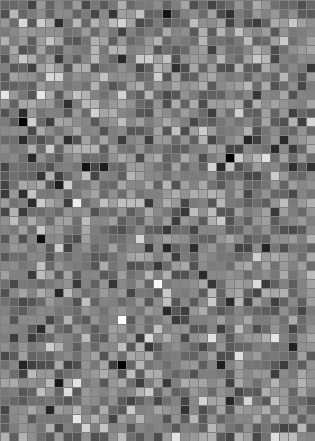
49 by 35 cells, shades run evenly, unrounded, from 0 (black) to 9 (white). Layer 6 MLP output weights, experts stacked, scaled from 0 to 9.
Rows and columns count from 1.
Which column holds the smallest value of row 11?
29
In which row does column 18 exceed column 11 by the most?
32
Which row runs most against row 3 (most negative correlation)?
41
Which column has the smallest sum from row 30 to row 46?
26
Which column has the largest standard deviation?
14
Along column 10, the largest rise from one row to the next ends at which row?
20
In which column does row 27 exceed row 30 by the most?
16
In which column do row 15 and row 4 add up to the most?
23
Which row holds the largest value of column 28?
45
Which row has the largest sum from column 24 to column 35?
38
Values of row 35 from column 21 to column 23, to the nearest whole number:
2 5 6
